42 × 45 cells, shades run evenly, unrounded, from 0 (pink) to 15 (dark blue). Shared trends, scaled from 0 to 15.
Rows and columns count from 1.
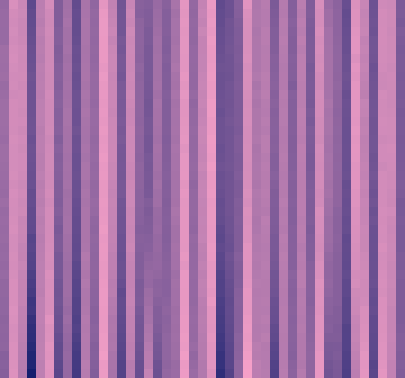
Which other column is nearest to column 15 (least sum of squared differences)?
3
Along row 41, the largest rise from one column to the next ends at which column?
25
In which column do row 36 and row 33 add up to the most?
4
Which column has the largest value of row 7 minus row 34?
17
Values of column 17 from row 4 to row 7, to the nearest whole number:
8 8 8 8
